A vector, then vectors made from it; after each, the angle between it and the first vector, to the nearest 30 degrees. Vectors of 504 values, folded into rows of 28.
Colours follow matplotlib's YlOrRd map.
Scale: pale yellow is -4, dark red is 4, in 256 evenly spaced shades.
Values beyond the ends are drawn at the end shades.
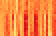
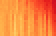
60 degrees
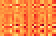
60 degrees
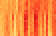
30 degrees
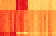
120 degrees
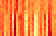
150 degrees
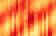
120 degrees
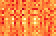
120 degrees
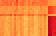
120 degrees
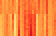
60 degrees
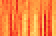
150 degrees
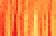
150 degrees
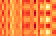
90 degrees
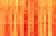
30 degrees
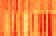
150 degrees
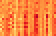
30 degrees
